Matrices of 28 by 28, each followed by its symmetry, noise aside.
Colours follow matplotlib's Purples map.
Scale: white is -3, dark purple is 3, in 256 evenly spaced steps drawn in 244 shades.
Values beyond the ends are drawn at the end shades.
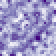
symmetric.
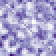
symmetric across the other diagonal.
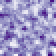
antisymmetric.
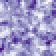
antisymmetric.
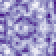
mirrored top to bottom.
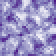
symmetric across the other diagonal.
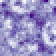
symmetric across the other diagonal.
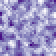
symmetric across the other diagonal.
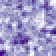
antisymmetric.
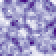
symmetric across the other diagonal.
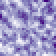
antisymmetric.
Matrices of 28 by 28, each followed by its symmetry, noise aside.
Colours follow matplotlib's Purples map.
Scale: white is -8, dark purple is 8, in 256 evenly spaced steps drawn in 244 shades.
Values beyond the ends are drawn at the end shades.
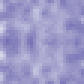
mirrored top to bottom.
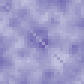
symmetric.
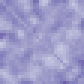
symmetric.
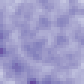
symmetric across the other diagonal.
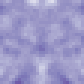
mirrored left to right.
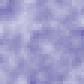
symmetric.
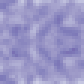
mirrored top to bottom.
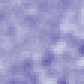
antisymmetric.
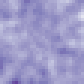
antisymmetric.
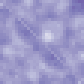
symmetric across the other diagonal.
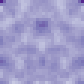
mirrored left to right.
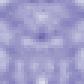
mirrored left to right.
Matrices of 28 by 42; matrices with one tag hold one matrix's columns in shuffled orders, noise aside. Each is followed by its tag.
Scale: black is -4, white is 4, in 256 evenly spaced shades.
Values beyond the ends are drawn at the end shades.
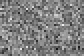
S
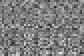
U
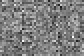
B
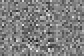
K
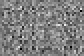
S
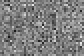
B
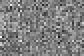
B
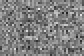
S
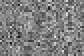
B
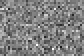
S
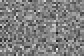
K
